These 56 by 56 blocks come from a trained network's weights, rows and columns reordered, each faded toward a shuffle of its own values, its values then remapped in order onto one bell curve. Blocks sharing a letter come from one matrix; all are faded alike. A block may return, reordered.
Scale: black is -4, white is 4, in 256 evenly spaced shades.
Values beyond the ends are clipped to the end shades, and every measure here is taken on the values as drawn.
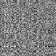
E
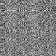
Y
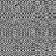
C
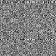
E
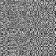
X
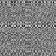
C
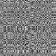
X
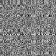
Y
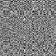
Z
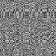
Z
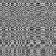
C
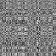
X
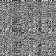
Y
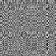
X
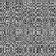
X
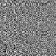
Z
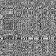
Y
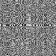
Y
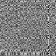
Z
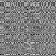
C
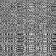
E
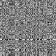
Y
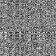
Y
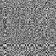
Z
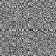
Z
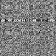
Y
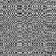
C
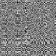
Z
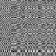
C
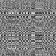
C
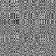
X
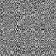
Z
